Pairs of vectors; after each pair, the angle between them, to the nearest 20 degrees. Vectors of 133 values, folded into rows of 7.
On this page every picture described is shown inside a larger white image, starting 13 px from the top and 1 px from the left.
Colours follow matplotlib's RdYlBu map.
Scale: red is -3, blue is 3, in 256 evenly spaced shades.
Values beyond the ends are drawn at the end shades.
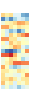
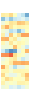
20 degrees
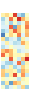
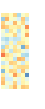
80 degrees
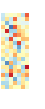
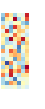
40 degrees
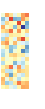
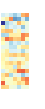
60 degrees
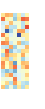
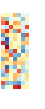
100 degrees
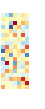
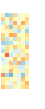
60 degrees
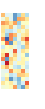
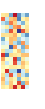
100 degrees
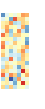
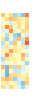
100 degrees
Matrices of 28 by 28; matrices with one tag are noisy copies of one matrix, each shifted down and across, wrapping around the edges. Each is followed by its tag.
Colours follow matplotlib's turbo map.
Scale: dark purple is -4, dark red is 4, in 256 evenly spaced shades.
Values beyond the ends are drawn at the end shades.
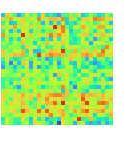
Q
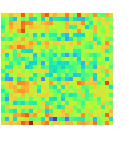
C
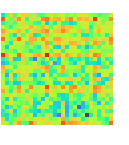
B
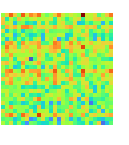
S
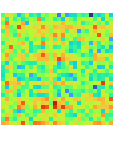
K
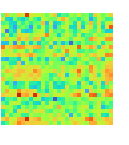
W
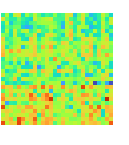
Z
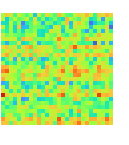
W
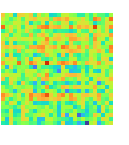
B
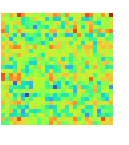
K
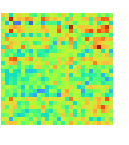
C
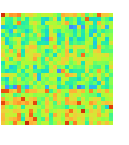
Z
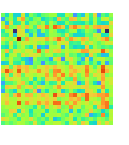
S
